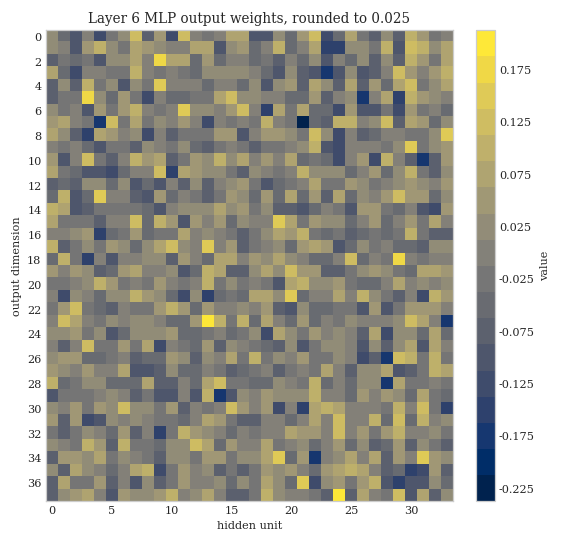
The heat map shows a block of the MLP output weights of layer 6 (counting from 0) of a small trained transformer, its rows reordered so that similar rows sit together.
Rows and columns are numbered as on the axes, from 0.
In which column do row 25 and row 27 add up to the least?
9
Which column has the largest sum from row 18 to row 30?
32
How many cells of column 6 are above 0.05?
3
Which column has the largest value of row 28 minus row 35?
14
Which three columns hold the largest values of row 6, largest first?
11, 16, 7
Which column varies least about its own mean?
17
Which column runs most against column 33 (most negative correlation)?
2
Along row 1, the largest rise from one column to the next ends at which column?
30
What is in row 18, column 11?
0.05
